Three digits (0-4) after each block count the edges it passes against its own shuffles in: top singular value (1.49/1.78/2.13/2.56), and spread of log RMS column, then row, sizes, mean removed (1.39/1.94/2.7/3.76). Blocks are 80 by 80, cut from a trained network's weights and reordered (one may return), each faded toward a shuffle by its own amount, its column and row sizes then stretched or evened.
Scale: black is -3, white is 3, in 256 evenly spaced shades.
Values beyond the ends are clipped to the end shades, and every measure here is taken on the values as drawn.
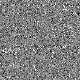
0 1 2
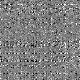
2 1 3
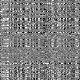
4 0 4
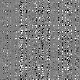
2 4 2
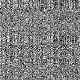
3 0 2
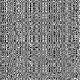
4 3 2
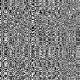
4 3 1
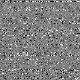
1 1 3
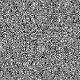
2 1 1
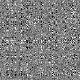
2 3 2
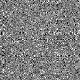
2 1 1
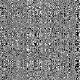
2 3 2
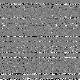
2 1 4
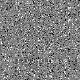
1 2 0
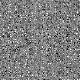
0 2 2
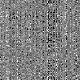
3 3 1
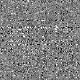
0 2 3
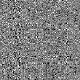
2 2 1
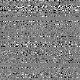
0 2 4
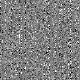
0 3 0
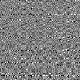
3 0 2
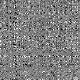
1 2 3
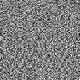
3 0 0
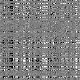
4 2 4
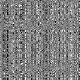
4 3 2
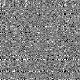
3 1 3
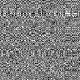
4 0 3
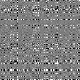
4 3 4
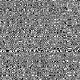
3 0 3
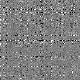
1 2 3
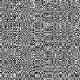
4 3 2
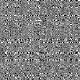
3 2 3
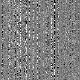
2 4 0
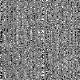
2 3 0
